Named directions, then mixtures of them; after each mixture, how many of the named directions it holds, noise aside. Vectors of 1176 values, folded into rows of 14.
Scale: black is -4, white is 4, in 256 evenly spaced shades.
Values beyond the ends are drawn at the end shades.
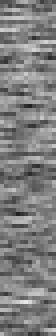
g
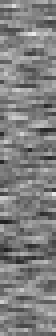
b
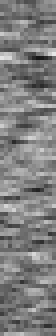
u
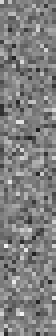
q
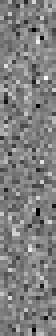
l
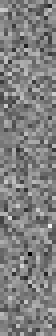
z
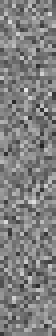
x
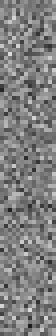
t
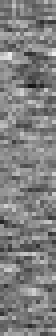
three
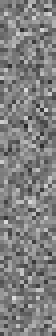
one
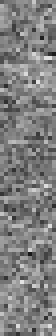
three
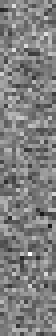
two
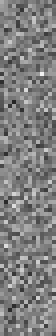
three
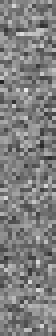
three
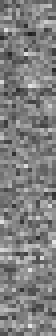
four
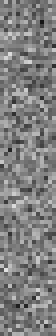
four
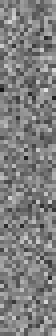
one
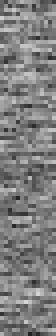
one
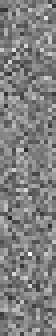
one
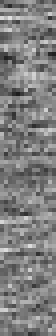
four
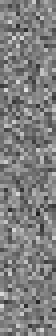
four
